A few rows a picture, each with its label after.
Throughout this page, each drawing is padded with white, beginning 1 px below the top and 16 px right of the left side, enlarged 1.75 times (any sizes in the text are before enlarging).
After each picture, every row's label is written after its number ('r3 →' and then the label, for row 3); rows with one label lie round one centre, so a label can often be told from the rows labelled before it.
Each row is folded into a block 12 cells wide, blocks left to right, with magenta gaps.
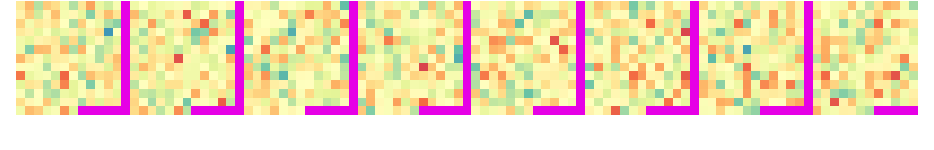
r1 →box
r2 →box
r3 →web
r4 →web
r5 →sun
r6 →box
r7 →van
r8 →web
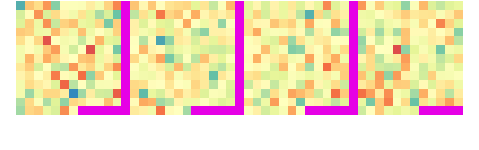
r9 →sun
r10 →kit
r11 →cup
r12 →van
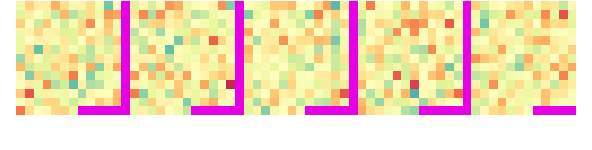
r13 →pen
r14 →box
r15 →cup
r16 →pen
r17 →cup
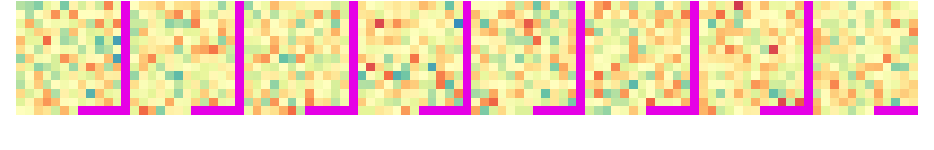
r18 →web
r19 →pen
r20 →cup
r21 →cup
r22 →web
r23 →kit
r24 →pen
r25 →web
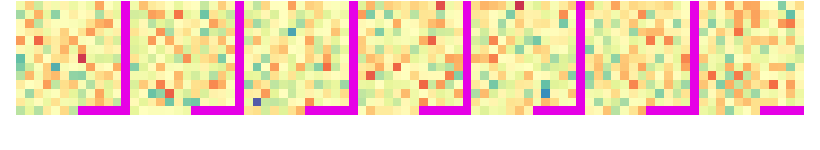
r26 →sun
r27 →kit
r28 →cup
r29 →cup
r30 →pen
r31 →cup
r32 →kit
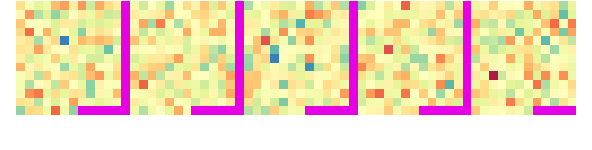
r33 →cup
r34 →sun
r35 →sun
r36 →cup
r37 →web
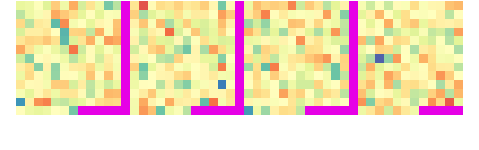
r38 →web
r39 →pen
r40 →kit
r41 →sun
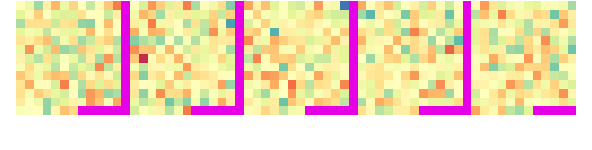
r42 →sun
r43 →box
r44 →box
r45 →web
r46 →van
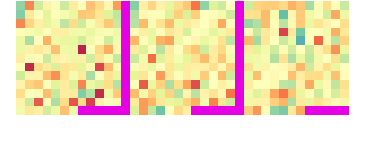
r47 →sun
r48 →sun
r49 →pen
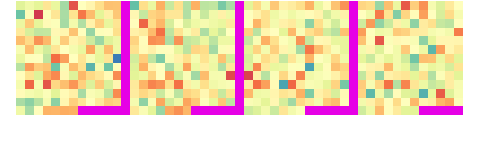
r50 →sun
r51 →sun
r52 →sun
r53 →sun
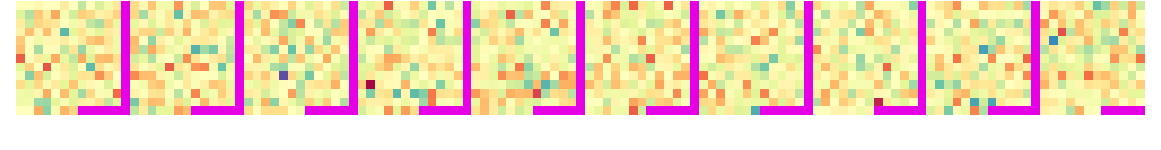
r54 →cup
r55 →web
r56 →web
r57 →sun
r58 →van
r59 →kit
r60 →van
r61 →web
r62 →box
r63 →box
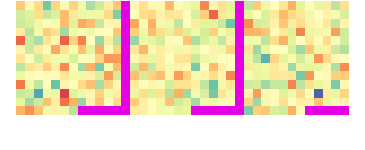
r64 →kit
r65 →box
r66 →cup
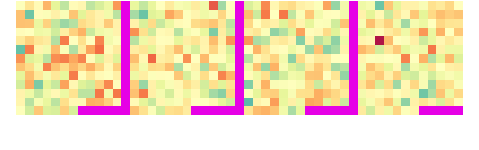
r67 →sun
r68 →cup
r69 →web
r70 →sun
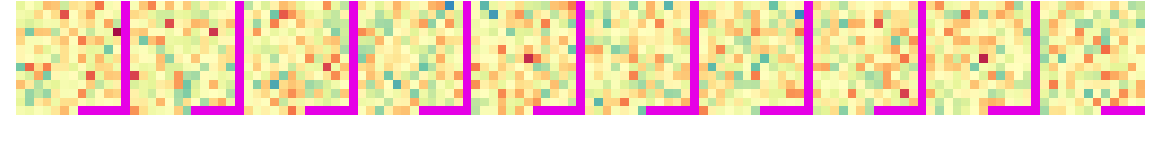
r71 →kit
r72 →box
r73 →cup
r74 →cup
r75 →cup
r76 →van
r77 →web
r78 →kit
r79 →cup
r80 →sun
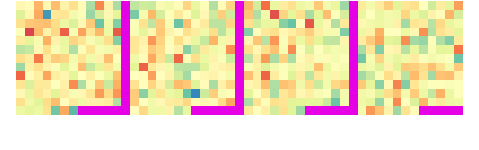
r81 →box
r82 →sun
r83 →web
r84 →pen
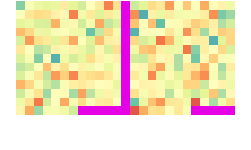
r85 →kit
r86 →web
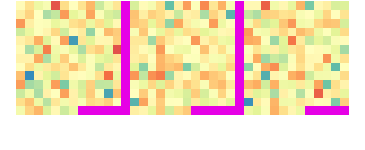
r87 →pen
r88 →web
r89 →kit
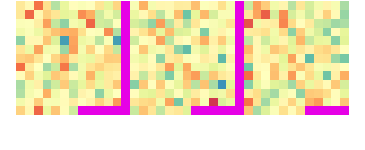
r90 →van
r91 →pen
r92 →box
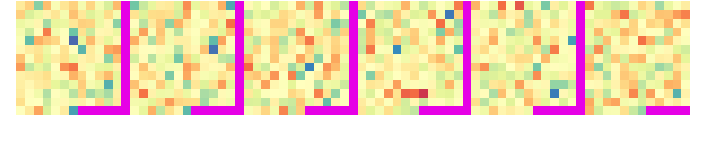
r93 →pen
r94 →web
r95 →cup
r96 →van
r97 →cup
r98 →van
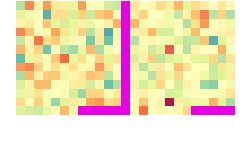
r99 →sun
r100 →pen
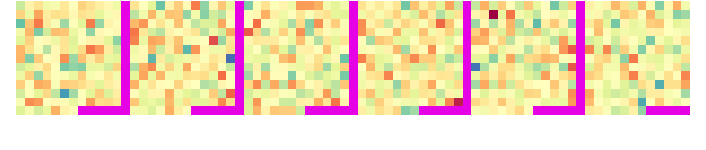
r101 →sun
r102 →sun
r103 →sun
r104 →van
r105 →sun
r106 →box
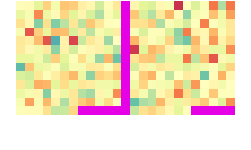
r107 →sun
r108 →cup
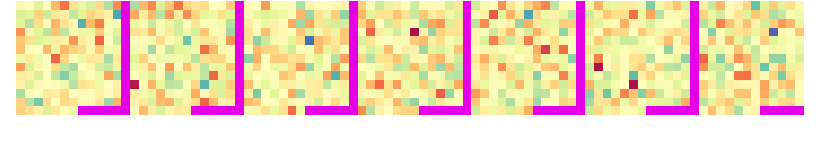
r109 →cup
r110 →pen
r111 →box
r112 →web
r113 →sun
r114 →kit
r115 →van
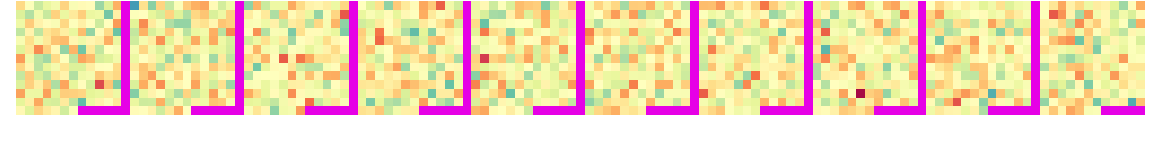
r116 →van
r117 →sun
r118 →cup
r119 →cup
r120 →cup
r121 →kit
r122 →pen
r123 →cup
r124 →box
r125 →kit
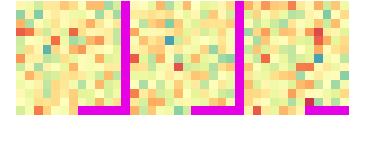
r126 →cup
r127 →van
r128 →pen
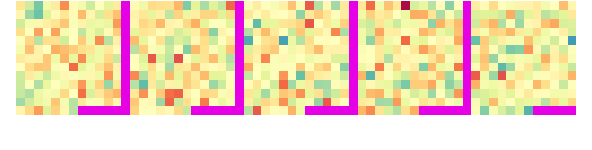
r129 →cup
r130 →pen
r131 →pen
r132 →pen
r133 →van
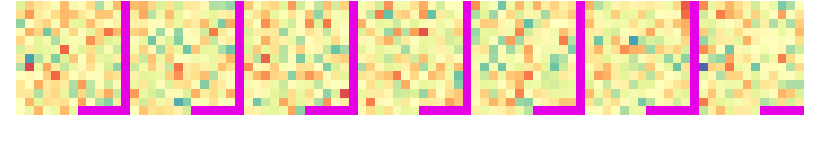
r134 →kit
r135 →box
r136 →pen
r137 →sun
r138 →van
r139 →web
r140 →kit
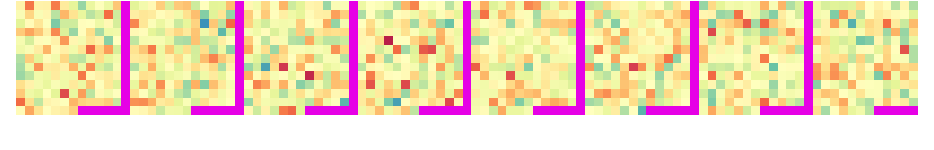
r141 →pen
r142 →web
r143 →web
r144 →sun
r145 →van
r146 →van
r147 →cup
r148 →web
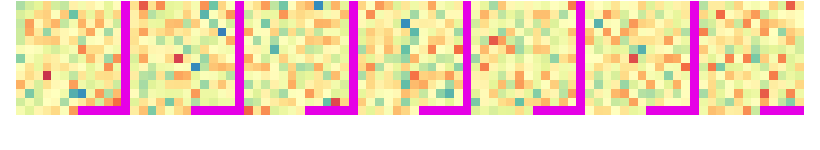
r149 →sun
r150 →box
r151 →van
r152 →pen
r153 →sun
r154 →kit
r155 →kit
